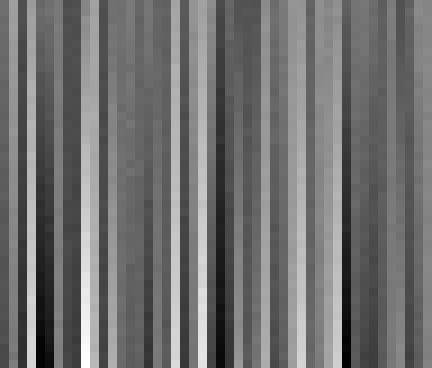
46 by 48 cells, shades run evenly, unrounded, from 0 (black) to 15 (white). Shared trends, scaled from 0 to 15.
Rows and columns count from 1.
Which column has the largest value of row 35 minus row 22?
10
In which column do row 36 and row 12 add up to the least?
25
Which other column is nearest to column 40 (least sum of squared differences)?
15
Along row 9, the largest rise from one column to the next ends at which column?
4
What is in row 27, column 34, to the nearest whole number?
11
